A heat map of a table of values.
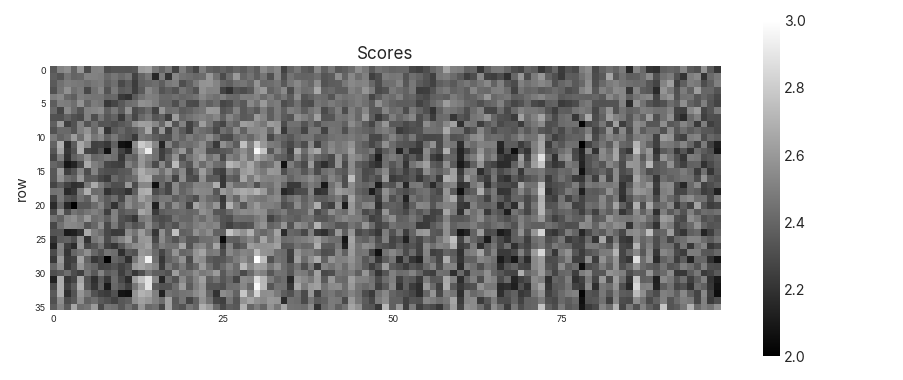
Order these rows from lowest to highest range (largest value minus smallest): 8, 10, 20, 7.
10, 7, 8, 20
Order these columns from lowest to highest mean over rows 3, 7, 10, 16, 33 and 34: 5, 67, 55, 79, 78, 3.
78, 67, 55, 3, 5, 79
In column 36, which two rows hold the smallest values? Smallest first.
17, 18
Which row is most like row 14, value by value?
24
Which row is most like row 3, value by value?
23
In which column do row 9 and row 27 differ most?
72
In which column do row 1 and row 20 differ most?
3
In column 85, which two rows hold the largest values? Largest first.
14, 24
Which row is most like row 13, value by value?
27
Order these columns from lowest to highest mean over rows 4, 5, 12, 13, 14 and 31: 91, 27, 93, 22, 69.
93, 69, 27, 91, 22
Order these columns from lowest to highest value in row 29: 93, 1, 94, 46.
46, 94, 93, 1
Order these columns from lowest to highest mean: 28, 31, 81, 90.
81, 90, 28, 31
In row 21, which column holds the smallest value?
67
